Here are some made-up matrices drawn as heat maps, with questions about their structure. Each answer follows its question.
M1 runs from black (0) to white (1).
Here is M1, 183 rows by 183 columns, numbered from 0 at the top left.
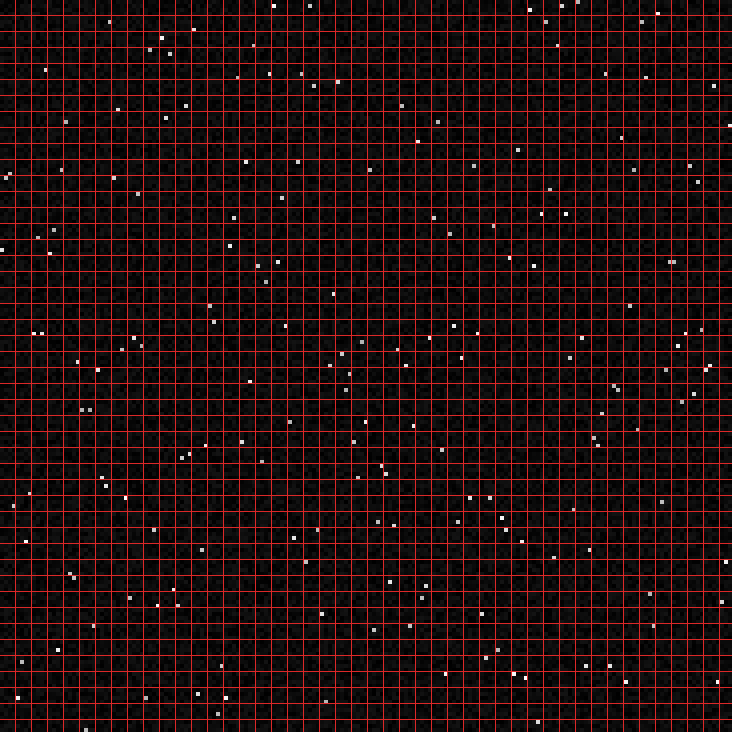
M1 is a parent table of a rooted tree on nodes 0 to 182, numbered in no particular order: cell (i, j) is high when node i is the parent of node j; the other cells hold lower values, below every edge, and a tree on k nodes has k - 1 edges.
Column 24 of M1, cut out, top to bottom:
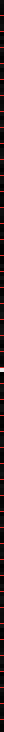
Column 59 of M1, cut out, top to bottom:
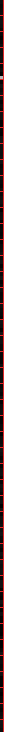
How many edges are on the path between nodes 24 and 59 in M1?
8
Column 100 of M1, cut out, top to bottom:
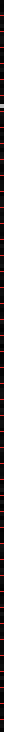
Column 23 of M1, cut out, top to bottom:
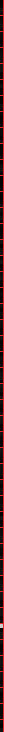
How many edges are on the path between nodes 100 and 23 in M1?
3
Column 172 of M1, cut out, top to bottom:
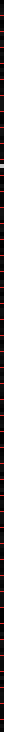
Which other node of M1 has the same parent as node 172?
118
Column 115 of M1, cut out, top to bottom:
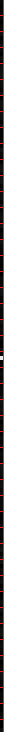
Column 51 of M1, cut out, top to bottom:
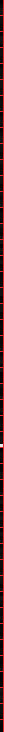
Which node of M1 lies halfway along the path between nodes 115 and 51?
168
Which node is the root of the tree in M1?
116
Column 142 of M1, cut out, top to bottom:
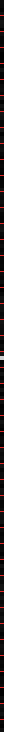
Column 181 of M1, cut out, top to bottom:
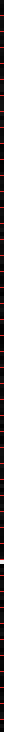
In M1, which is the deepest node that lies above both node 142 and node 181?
140
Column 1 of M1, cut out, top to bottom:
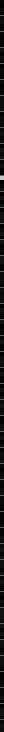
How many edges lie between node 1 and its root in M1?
8
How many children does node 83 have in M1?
4
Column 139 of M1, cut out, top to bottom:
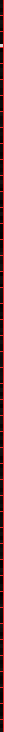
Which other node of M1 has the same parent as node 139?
63
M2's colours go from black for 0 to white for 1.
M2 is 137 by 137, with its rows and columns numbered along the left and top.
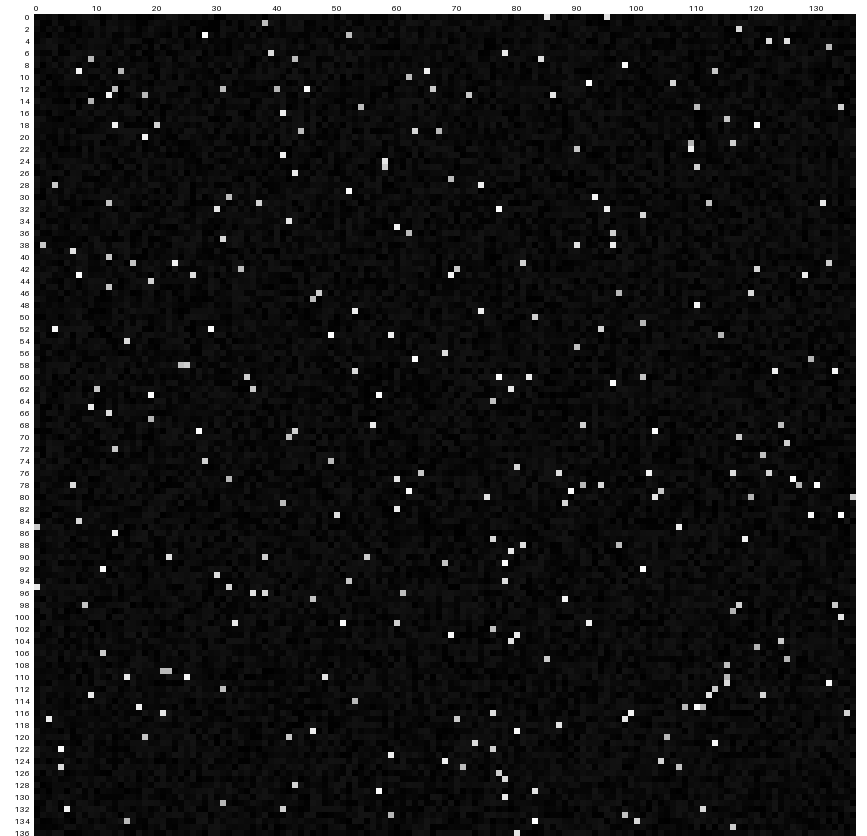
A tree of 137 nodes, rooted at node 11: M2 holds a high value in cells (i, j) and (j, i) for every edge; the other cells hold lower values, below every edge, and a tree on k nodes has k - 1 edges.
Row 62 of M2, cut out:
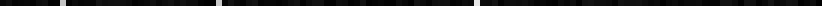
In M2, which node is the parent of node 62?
36
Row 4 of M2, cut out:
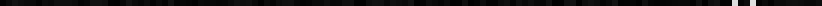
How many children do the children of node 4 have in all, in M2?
1
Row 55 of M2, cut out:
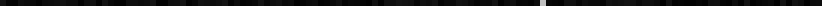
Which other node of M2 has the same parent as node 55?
38
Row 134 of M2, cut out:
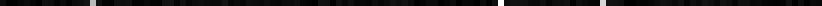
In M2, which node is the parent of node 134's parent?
110
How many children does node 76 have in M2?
4
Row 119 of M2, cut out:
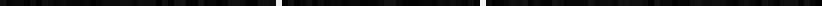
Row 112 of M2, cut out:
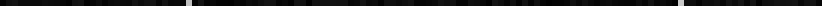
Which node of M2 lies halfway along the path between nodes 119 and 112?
43
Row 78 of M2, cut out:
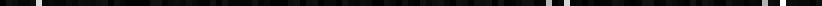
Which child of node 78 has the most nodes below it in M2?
94
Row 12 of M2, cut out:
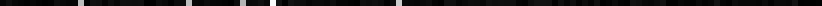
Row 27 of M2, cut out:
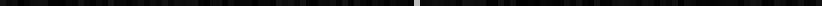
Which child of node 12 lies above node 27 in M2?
31
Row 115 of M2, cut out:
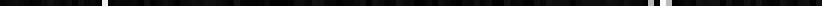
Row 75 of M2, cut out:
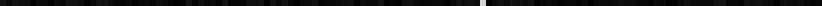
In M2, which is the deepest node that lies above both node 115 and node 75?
80
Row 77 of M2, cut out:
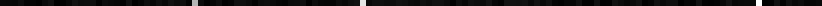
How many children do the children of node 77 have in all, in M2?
2
